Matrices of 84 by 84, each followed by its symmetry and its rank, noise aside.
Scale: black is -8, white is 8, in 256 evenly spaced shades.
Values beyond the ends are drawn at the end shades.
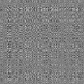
antisymmetric, rank four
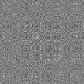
symmetric, rank six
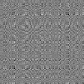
symmetric, rank three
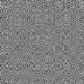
no symmetry, rank six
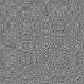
symmetric, rank six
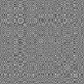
symmetric, rank four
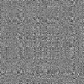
antisymmetric, rank six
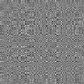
no symmetry, rank three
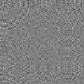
antisymmetric, rank six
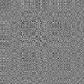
symmetric, rank four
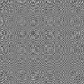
symmetric, rank four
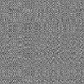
no symmetry, rank six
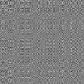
no symmetry, rank four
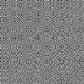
symmetric, rank four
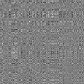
no symmetry, rank four
